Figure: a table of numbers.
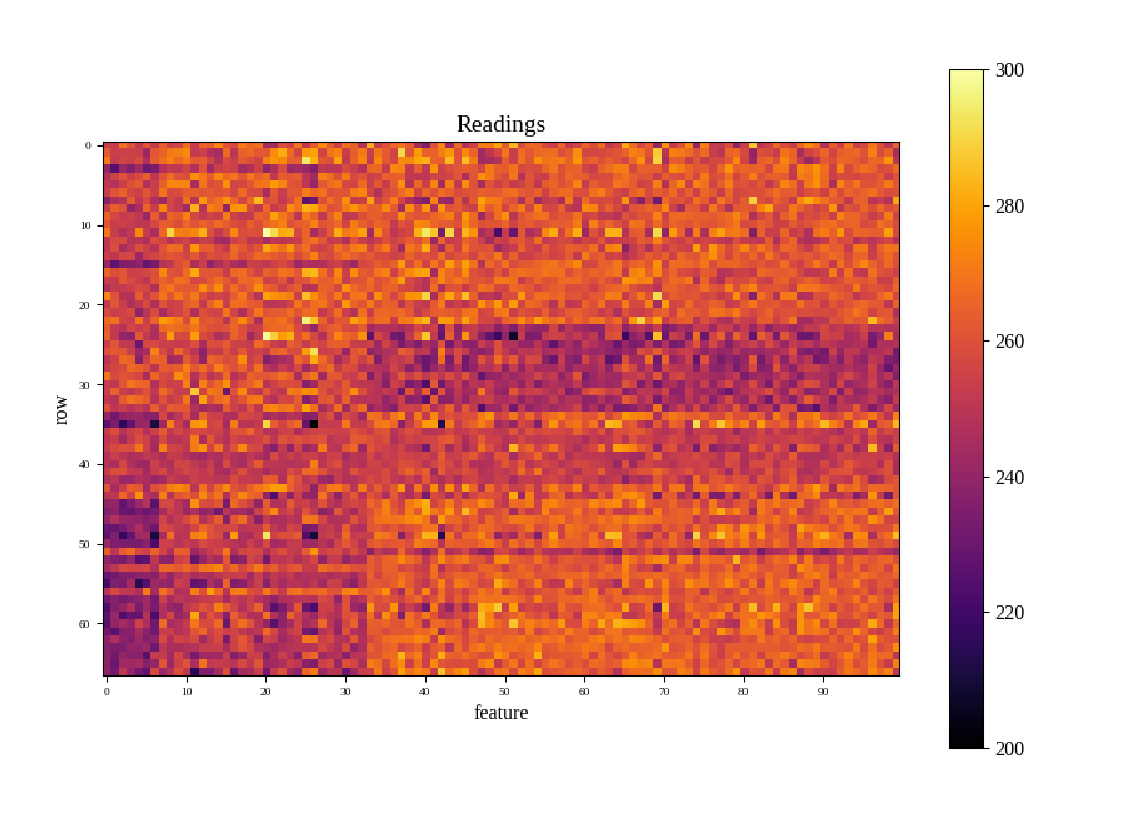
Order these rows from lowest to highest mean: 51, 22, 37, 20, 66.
51, 37, 66, 20, 22
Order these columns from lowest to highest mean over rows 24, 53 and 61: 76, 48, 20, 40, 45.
48, 76, 45, 40, 20
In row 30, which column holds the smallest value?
40
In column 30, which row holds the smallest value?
66
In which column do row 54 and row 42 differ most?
65
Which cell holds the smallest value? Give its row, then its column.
35, 26
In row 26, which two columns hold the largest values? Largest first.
26, 25
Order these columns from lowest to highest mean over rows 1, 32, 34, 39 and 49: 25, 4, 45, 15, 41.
25, 4, 15, 45, 41
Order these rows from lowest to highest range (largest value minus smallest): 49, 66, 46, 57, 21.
21, 57, 46, 66, 49
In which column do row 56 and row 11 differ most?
49
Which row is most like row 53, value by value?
18
